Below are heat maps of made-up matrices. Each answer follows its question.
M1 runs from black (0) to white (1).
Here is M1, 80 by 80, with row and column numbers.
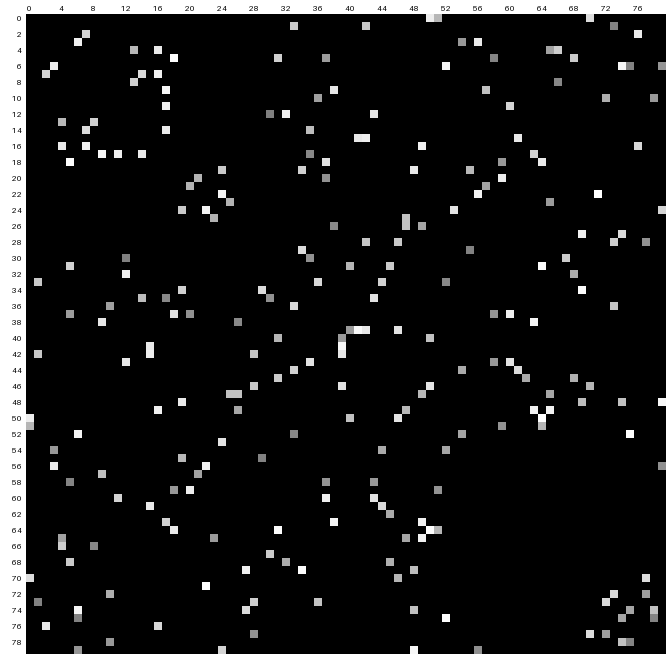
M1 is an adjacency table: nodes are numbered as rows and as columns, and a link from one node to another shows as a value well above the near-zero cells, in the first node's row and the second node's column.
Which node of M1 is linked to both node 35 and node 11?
node 17
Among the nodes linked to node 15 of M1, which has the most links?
node 42
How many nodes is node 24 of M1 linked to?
4
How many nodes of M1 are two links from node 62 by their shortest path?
2
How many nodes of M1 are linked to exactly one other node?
4
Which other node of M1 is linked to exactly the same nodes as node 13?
node 66
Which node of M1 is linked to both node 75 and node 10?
node 78
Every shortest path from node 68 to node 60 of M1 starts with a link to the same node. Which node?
node 5
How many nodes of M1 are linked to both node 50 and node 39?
2
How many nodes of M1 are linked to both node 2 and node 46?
0
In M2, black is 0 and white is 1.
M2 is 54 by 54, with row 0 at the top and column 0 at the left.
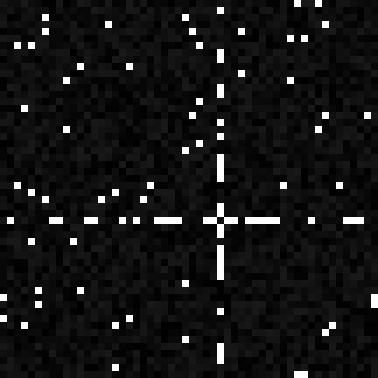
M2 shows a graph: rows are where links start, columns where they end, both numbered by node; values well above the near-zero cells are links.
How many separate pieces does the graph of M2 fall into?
3
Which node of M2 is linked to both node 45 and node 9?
node 18
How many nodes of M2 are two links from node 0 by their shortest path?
2
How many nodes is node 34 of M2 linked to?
2
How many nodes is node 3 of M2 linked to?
2
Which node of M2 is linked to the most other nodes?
node 31
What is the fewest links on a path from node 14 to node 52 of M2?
6
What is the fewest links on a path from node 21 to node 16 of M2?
6
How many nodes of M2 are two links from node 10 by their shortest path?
1
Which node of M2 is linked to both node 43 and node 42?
node 53
